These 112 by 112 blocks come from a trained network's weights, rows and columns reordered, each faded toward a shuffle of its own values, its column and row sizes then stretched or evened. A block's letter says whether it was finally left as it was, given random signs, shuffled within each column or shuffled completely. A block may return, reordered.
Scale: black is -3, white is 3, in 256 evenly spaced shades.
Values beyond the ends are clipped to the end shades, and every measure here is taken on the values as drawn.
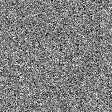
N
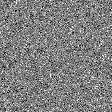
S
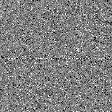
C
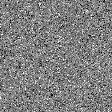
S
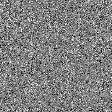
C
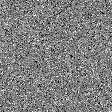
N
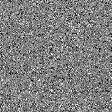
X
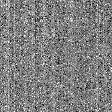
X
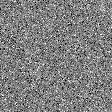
N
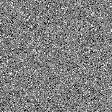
S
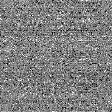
X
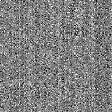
X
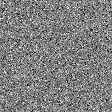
N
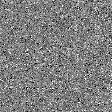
C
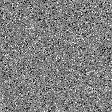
N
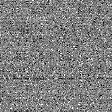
X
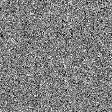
C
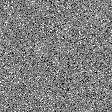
N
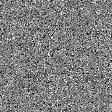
C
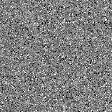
C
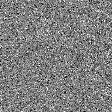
S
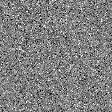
S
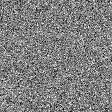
N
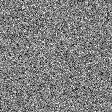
N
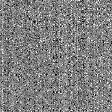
X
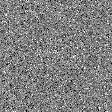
S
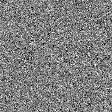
S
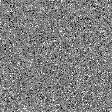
S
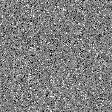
S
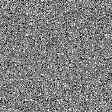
C
